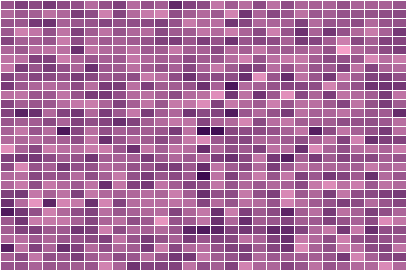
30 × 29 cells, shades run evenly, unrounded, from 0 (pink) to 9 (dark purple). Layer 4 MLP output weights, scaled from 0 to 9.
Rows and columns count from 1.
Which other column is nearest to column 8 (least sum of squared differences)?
11
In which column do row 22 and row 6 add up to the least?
25
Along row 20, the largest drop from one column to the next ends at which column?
16
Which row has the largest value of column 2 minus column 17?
24
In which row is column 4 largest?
23
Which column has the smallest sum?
26
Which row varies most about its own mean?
15
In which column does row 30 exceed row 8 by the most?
10
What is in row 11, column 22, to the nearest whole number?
5
